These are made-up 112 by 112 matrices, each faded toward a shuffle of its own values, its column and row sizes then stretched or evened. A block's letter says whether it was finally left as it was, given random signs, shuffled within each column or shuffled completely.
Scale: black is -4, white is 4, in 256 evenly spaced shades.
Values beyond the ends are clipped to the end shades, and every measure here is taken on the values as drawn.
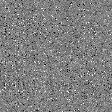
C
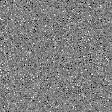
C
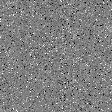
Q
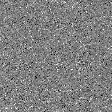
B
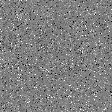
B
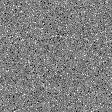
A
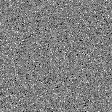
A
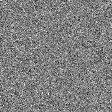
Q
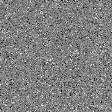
B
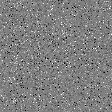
B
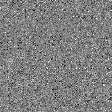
C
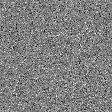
Q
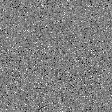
B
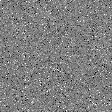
Q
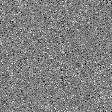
B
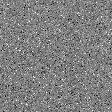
A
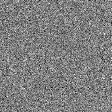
B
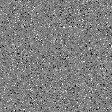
C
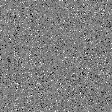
B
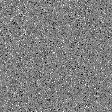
Q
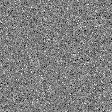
Q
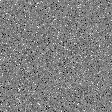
A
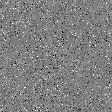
Q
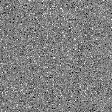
B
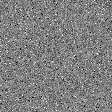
A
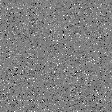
C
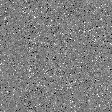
Q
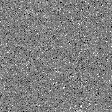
Q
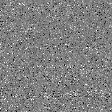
B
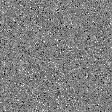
Q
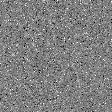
Q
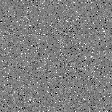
C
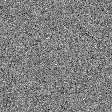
A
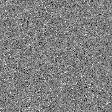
Q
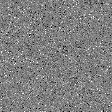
B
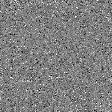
C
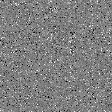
B
